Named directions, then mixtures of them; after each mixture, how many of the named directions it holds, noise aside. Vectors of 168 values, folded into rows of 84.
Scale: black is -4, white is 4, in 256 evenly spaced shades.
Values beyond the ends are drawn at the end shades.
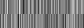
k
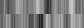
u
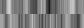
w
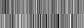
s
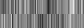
four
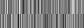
one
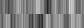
one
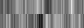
one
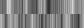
one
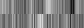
three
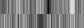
four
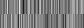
one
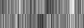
four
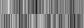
four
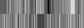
four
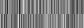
one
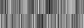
four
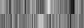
four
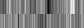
four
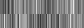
three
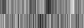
four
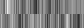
four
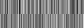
one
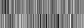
one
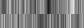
four
